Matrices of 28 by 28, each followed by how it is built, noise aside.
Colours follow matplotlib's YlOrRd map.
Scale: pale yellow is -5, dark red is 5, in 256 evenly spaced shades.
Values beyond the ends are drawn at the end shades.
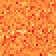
uneven rows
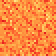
Toeplitz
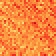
Toeplitz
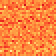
repeating columns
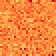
uneven rows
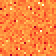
sparse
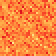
Toeplitz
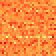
uneven rows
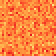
blocks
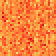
blocks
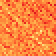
Toeplitz
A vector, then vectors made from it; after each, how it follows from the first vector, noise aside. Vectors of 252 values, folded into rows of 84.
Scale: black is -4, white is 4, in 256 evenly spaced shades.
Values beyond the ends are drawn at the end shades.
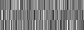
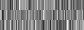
sign-scrambled.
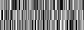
negated, scaled up.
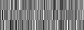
sign-scrambled.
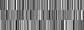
reversed.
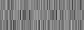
wrapped around, negated, shrunk.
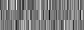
reversed.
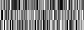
negated, scaled up.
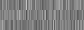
wrapped around, shrunk.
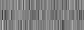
wrapped around, negated, shrunk.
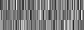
reversed.
